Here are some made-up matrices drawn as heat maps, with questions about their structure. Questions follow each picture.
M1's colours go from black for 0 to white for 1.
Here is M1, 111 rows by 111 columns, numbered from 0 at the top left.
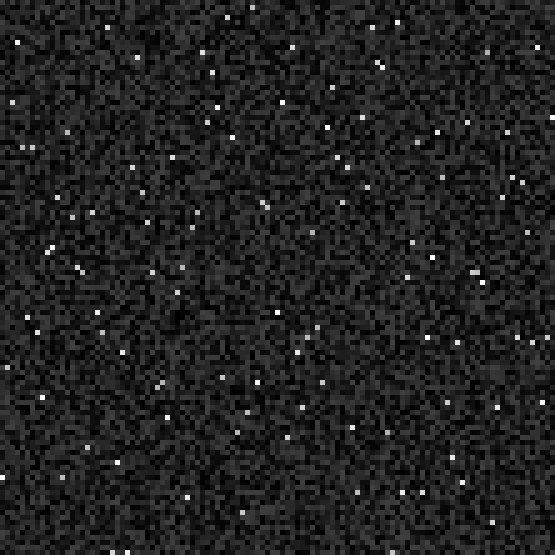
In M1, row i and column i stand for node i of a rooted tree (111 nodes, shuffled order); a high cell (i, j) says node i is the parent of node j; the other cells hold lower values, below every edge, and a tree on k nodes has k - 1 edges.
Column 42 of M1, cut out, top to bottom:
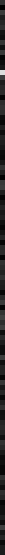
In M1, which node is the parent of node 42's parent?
43
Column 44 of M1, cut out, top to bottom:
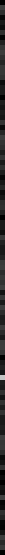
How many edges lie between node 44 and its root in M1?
4
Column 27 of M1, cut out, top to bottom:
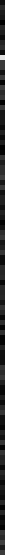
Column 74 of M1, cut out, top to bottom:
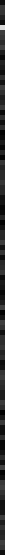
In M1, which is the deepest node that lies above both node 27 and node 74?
5
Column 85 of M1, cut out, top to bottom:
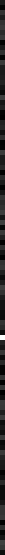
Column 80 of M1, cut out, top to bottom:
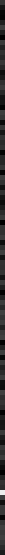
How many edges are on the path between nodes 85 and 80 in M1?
8
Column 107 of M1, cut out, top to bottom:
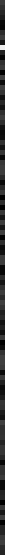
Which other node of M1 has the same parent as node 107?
58
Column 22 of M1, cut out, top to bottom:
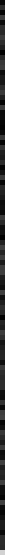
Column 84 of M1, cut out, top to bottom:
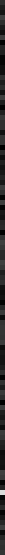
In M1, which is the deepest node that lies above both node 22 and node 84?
98
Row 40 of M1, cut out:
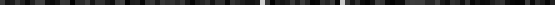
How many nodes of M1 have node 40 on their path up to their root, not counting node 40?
5
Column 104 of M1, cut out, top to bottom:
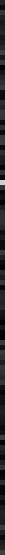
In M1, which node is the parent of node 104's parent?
53
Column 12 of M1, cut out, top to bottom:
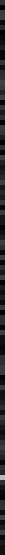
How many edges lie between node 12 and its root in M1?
2
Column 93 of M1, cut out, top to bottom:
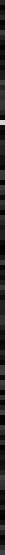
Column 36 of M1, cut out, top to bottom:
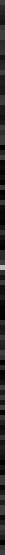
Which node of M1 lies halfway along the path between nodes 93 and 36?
41
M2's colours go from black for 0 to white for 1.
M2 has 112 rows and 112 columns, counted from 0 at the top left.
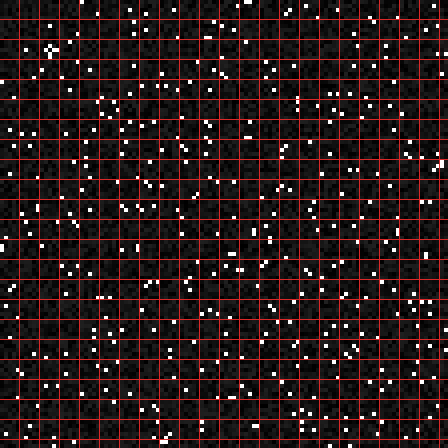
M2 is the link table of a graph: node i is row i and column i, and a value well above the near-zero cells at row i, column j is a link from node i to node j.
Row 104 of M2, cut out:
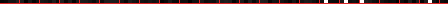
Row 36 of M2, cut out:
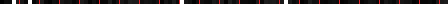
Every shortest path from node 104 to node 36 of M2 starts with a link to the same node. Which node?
node 90
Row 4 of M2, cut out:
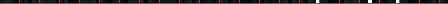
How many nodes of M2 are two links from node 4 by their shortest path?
7
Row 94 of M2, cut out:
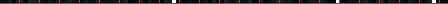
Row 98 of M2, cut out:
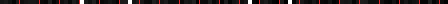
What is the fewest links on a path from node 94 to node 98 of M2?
4
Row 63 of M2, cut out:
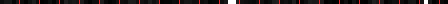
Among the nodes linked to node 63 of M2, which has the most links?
node 58
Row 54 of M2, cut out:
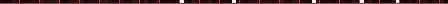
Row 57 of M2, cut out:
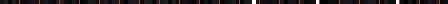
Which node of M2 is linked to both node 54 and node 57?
node 99
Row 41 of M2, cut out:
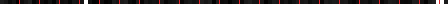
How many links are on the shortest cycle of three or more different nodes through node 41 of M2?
6
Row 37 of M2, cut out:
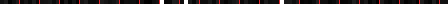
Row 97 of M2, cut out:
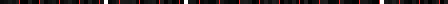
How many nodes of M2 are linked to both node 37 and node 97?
1
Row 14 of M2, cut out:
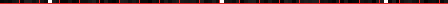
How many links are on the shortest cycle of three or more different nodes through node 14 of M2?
4
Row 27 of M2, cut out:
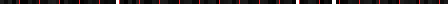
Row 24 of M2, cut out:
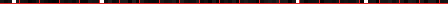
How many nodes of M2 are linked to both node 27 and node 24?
1
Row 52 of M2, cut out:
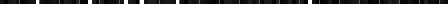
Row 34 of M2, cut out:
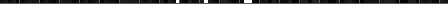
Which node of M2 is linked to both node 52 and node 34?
node 44
